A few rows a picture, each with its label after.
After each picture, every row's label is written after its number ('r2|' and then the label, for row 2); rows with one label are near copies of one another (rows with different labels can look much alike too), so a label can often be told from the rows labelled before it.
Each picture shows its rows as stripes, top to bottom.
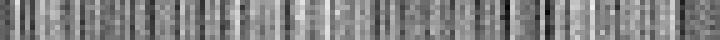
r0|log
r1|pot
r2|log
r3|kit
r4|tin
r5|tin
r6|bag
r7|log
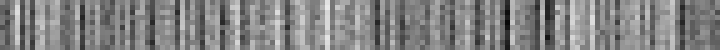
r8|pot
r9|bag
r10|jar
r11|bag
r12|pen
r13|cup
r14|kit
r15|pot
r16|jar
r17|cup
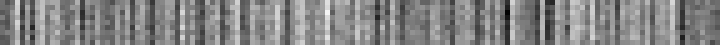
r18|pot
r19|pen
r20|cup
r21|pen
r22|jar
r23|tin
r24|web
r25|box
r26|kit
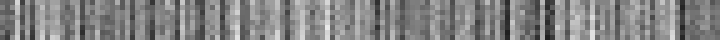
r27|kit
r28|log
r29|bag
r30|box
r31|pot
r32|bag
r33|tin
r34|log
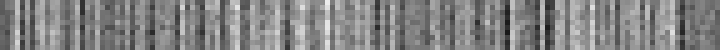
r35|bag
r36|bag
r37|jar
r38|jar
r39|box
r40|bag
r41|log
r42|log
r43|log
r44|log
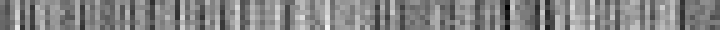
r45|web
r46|jar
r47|jar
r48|cup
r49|bag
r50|cup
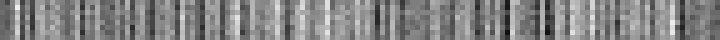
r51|cup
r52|jar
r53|tin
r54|bag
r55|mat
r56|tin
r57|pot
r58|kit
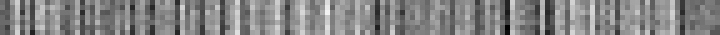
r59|jar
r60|log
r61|bag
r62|pen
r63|bag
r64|pen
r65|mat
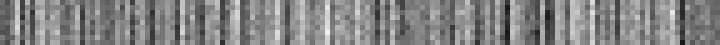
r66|pen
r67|cup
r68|tin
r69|bag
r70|pot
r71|pot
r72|pen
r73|web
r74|box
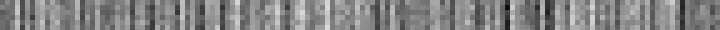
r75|bag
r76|web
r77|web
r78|bag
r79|pen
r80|kit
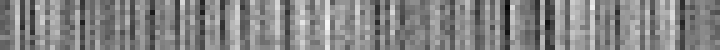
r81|cup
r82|pen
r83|mat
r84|pot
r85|bag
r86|box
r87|mat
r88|web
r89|bag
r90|bag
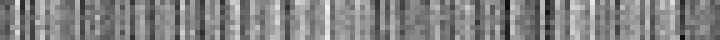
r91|bag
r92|cup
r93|box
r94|web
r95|jar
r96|mat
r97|cup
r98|box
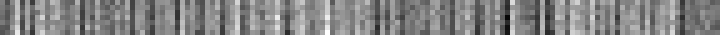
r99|log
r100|pen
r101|web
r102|pen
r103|jar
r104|jar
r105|pot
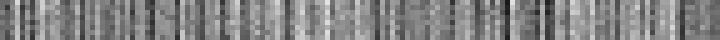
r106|pot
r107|log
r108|web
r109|tin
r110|mat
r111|kit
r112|mat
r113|tin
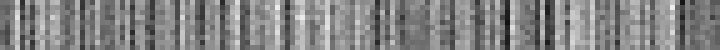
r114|kit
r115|tin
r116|web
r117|kit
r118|pen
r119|log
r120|tin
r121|cup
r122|mat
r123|pot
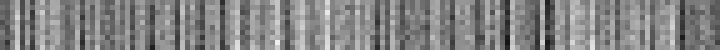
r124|box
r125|kit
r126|box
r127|jar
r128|kit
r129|log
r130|jar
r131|web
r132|jar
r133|log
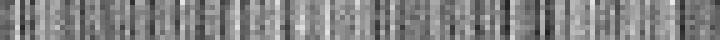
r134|tin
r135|pen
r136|bag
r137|box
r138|tin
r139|kit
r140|web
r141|log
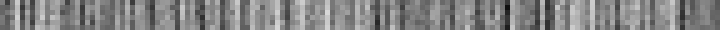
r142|log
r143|cup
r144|cup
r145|kit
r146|jar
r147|pen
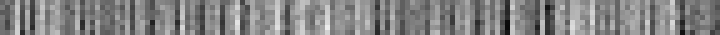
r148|tin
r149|log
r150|box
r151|box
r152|jar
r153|jar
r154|kit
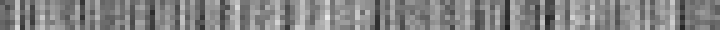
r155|bag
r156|tin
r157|mat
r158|bag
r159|tin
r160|kit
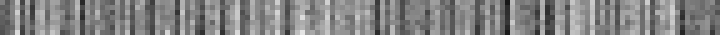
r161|jar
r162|tin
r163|jar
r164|bag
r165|pot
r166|kit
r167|kit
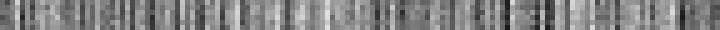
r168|pot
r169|mat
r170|kit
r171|kit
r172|kit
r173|web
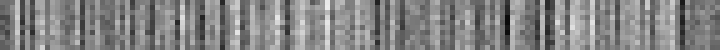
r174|bag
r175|bag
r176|cup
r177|cup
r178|pen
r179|cup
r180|log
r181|web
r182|bag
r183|box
